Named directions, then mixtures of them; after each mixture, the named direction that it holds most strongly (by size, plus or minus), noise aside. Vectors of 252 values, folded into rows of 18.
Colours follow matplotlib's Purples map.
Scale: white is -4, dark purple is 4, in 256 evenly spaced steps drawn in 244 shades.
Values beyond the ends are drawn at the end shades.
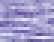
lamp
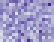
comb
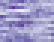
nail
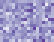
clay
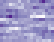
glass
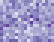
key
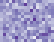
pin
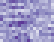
nail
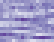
lamp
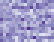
pin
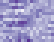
nail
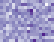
clay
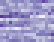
glass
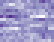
glass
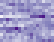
glass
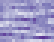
lamp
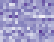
comb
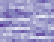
lamp
